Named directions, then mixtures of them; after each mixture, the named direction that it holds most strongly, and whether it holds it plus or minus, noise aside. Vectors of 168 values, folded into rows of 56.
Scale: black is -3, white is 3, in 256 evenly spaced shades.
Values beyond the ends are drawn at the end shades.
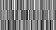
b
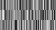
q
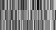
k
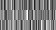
b, minus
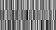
b, plus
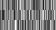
q, minus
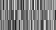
b, plus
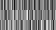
b, minus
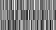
b, plus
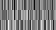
b, minus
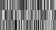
k, plus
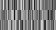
b, minus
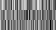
k, minus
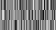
q, plus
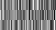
q, plus
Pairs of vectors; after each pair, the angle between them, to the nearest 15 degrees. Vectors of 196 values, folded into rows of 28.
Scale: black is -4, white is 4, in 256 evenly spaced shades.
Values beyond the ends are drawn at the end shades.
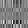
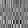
30 degrees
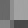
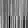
75 degrees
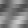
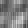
30 degrees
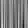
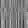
45 degrees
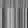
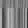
15 degrees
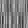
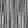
165 degrees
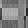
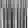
105 degrees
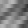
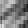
15 degrees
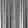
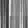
60 degrees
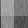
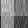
15 degrees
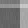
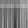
45 degrees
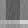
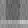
15 degrees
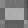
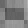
165 degrees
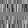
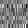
45 degrees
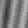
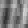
30 degrees
